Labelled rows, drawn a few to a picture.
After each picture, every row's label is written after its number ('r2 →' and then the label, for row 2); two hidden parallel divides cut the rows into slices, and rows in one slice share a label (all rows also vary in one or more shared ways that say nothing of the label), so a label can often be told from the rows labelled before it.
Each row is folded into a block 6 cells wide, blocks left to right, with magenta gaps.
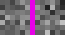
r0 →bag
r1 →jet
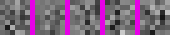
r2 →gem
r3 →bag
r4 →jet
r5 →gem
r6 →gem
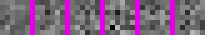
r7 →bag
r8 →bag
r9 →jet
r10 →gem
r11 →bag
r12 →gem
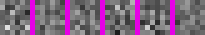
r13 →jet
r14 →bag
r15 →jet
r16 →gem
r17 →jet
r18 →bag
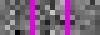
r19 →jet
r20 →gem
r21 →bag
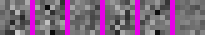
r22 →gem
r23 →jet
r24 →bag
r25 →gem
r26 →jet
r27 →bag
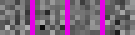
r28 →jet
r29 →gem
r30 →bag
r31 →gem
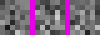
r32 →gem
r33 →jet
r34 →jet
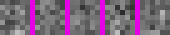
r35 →bag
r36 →bag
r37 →bag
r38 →jet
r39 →bag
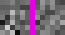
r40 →jet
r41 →bag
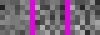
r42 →bag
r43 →jet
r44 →jet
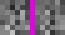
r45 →jet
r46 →jet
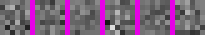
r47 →gem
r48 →bag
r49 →bag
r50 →jet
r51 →bag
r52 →bag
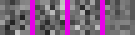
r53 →gem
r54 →gem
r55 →jet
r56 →bag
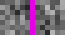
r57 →jet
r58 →gem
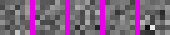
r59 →gem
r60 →bag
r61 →gem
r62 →bag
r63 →gem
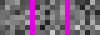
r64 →bag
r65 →gem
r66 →jet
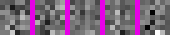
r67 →jet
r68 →gem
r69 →bag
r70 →jet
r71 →gem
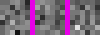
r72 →jet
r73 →bag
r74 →jet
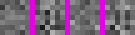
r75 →bag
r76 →gem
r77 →bag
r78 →gem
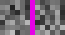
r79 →jet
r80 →jet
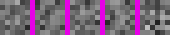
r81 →bag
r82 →bag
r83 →bag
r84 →bag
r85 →jet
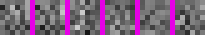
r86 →gem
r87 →gem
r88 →jet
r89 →jet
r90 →bag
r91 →gem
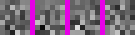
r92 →gem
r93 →gem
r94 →jet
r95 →jet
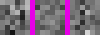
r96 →gem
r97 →bag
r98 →gem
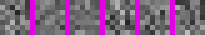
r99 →jet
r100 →bag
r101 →bag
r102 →gem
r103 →gem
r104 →jet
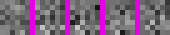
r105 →bag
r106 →jet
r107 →jet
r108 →jet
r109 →jet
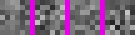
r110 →bag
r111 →gem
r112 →bag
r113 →jet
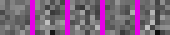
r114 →bag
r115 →jet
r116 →jet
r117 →bag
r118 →jet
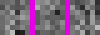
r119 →jet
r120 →bag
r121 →jet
